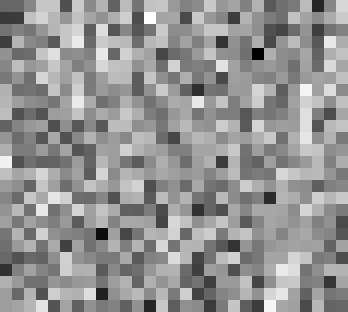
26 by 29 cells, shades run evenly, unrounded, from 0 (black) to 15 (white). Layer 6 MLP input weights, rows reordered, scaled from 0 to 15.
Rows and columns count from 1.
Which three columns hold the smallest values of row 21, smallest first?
20, 6, 19
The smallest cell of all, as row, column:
5, 22
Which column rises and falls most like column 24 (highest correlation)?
25
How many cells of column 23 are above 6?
22
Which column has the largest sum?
26
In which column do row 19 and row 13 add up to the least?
7
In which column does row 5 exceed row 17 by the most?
23
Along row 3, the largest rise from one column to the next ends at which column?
9
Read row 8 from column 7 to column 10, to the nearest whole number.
12 7 9 8
